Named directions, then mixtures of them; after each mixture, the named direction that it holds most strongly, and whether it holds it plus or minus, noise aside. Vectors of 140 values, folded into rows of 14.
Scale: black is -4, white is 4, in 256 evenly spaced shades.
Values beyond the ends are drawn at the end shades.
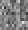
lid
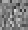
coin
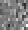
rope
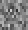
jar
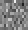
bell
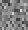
lid, minus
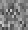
jar, plus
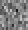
jar, plus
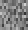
rope, minus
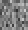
lid, minus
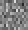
bell, plus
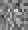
coin, plus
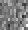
rope, plus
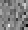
rope, minus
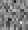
bell, minus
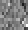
rope, plus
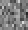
lid, plus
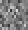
jar, minus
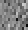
rope, minus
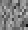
coin, plus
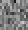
lid, plus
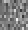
rope, plus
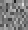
bell, minus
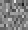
bell, plus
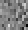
rope, minus
